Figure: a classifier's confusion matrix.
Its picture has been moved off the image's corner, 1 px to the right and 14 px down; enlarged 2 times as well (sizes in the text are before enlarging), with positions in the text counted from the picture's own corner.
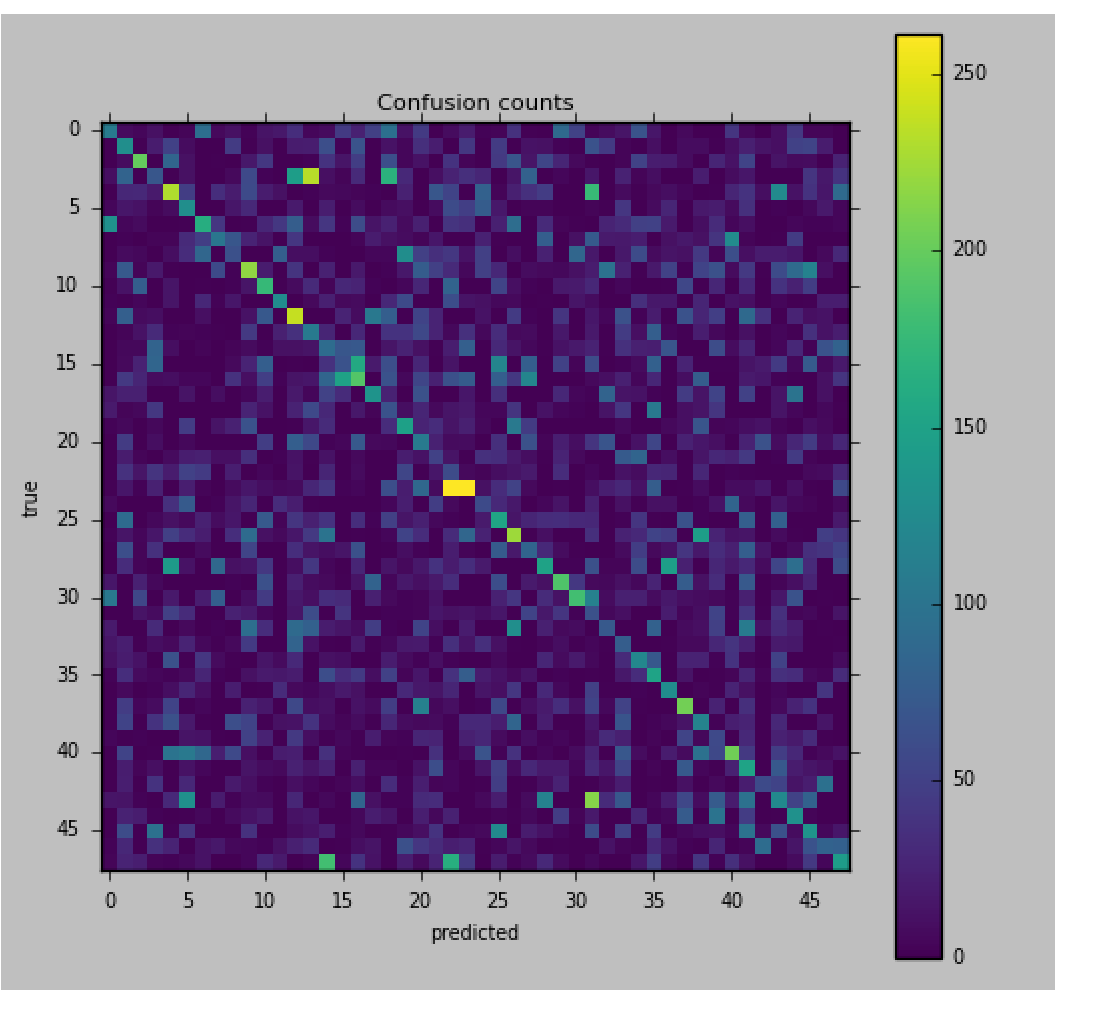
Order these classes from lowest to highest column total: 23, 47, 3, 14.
3, 47, 23, 14
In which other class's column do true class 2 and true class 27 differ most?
4
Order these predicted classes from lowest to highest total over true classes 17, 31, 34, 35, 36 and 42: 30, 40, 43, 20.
30, 40, 20, 43
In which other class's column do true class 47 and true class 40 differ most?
22
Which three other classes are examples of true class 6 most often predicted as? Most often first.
0, 26, 12
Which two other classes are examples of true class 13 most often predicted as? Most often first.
35, 20
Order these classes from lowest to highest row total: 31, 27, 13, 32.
31, 13, 27, 32
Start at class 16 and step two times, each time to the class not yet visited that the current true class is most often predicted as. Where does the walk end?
25
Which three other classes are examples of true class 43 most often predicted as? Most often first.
31, 5, 28
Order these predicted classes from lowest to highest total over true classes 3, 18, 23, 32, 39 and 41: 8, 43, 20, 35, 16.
8, 16, 43, 20, 35
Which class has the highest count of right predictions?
23
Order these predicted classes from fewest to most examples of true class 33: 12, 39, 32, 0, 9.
32, 0, 39, 9, 12
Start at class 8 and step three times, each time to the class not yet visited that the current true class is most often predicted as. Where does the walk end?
38
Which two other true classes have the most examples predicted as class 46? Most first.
42, 14
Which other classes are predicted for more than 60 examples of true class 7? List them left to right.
8, 28, 31, 40
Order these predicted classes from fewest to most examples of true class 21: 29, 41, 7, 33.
7, 29, 41, 33
